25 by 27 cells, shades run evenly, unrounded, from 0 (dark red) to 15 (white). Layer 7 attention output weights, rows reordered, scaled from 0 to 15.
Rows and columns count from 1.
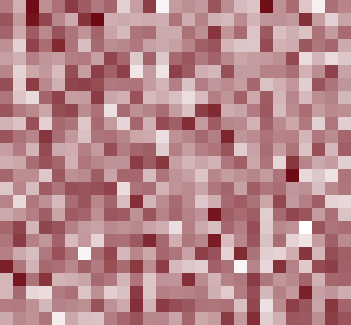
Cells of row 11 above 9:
5
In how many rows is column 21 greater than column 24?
9
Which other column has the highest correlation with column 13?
11
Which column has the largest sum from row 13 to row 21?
21
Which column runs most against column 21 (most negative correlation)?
20
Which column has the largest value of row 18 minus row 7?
3
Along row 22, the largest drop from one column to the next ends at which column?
2
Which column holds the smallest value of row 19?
17
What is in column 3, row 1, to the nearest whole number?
0
